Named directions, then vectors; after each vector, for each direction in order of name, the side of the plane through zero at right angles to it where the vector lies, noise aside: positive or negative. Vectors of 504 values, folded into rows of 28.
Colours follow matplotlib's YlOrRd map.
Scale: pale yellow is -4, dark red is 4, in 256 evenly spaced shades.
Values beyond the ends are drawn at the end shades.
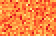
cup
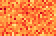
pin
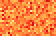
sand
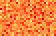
positive, positive, negative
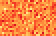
positive, negative, negative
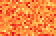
negative, negative, negative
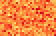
positive, positive, positive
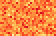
positive, positive, positive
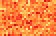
positive, negative, positive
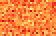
positive, negative, negative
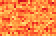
positive, negative, positive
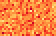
negative, positive, positive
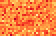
negative, positive, positive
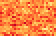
negative, negative, negative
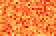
positive, positive, positive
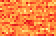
negative, negative, positive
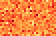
positive, negative, negative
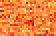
negative, negative, positive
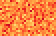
positive, positive, negative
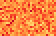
positive, positive, negative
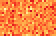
positive, negative, negative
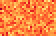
negative, positive, negative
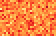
negative, negative, positive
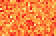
negative, negative, positive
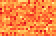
negative, positive, negative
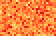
positive, positive, positive
